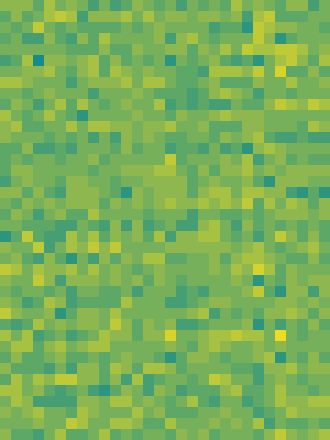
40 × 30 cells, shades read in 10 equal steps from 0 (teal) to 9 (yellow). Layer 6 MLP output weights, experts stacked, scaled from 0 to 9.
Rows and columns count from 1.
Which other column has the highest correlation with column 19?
17
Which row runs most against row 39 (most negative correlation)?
40
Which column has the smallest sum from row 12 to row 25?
6
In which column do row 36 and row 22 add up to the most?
26
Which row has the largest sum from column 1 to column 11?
25
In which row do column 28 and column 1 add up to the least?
22
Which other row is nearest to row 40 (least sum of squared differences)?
20
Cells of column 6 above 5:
5
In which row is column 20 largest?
35
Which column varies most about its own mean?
24
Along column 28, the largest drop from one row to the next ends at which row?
18
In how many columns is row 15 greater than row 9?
7
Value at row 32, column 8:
5
